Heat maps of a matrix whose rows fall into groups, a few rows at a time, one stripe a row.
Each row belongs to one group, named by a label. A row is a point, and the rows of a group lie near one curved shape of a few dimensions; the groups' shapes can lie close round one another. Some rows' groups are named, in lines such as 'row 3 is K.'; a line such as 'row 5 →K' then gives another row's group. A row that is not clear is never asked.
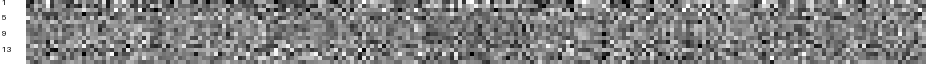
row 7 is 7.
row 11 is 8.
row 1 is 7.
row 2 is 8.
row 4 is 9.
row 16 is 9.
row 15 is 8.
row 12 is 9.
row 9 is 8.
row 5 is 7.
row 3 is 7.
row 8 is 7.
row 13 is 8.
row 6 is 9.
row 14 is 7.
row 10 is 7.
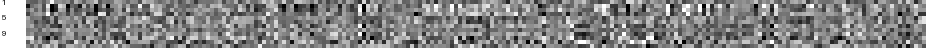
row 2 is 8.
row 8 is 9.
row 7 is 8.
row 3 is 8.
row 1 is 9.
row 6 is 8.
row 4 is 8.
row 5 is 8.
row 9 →8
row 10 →7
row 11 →9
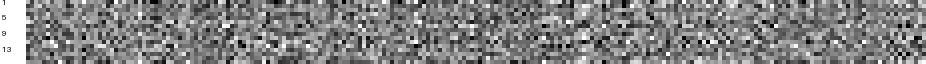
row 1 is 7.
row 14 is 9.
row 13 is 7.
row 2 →8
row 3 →9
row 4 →7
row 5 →7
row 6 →7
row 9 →7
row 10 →9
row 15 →7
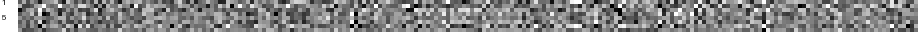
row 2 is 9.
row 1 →9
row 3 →8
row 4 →8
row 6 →8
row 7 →9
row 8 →9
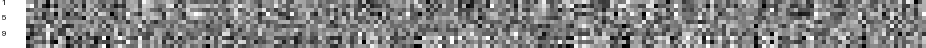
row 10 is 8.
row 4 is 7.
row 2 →7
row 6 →9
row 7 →7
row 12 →8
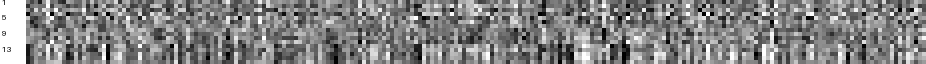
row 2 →8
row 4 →8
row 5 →9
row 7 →9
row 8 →8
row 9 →9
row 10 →8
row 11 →9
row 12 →8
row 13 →8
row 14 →8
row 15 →8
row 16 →8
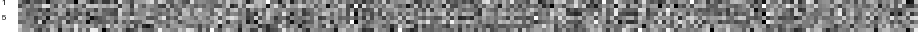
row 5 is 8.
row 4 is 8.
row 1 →9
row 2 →8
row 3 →8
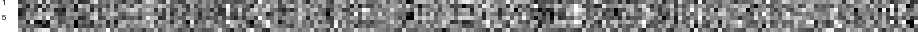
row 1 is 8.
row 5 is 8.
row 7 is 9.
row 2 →9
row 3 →7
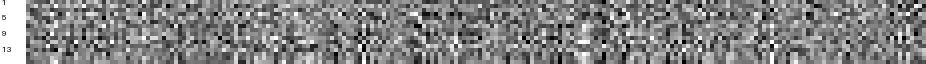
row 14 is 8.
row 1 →8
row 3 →9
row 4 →9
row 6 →9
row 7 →8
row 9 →9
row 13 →8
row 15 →8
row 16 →8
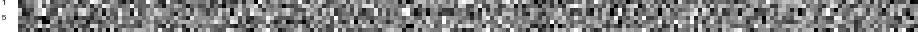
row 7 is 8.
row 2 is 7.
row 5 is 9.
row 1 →8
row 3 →9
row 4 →9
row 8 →9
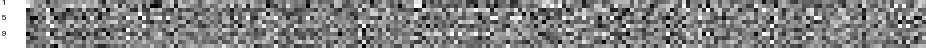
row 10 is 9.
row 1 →7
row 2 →7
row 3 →8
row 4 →7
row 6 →9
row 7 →9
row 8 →8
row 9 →8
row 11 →8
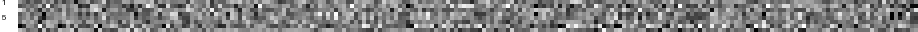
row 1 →7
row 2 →8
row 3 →7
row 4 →9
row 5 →9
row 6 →9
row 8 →8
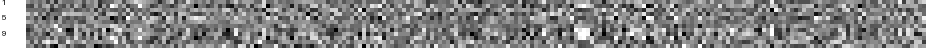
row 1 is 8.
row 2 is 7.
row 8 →8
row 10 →7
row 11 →9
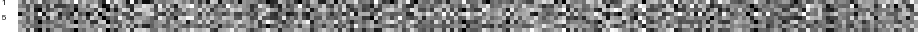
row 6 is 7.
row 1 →7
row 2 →7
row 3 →7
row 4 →8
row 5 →7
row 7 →7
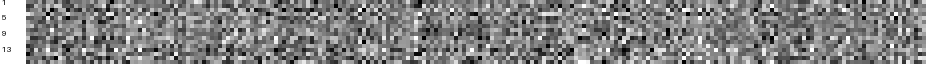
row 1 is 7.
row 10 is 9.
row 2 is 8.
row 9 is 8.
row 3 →8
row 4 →7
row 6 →7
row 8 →9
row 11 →8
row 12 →7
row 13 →7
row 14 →8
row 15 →8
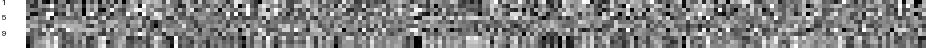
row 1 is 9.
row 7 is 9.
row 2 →9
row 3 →7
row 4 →9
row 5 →8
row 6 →7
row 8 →9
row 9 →7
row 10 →8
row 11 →8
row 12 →8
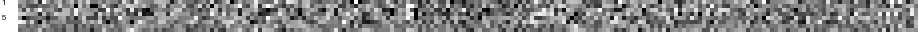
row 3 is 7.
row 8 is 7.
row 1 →9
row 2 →7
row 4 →7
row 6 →7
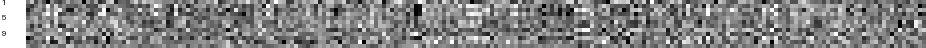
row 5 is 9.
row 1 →7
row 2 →8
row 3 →8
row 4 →8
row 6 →9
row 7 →9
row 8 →8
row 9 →9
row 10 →8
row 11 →8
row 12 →9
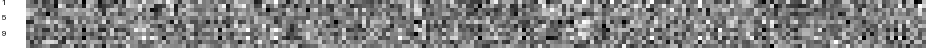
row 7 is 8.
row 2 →8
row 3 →7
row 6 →8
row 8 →7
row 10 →7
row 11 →9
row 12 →9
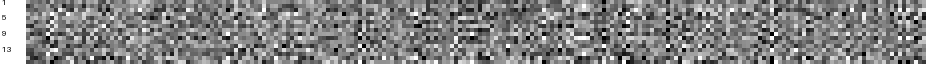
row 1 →8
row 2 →7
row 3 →8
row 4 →9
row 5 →9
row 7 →8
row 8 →8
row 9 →9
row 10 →9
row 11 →8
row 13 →8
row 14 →7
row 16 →9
